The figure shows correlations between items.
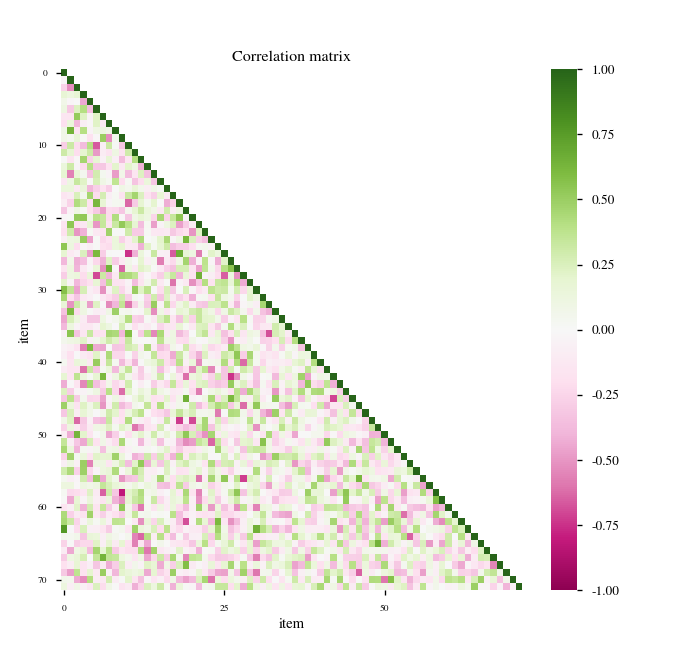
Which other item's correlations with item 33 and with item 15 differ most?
26
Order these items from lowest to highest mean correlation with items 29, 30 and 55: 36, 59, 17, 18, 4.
17, 4, 18, 59, 36
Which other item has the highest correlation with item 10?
36
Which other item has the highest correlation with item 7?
27
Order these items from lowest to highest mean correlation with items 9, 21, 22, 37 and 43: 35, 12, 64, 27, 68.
12, 27, 68, 64, 35
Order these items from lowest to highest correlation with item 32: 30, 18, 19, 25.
30, 18, 19, 25
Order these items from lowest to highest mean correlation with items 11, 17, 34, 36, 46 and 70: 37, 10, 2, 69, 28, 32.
32, 2, 69, 28, 37, 10
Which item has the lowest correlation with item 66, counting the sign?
13
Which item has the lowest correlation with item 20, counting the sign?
48
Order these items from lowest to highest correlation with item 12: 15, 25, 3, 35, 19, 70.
70, 15, 35, 25, 19, 3
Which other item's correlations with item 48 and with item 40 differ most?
18
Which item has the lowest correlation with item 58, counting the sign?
9
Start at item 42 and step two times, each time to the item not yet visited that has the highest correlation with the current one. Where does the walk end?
67
